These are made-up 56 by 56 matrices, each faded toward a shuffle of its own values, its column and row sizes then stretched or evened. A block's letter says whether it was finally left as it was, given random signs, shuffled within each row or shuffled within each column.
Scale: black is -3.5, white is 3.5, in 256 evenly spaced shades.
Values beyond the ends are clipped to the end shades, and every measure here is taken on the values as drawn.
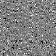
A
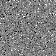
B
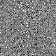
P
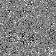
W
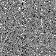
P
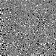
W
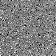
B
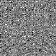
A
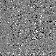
W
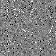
A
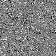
B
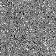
B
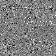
W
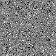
W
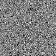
W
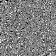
P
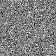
P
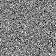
P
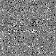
W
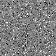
P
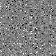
A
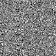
W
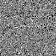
B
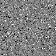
B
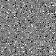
A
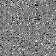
A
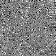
A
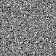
W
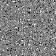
W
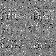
A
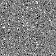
P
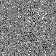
P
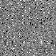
A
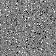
P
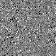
W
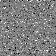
B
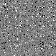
W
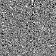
W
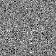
W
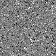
P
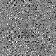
A
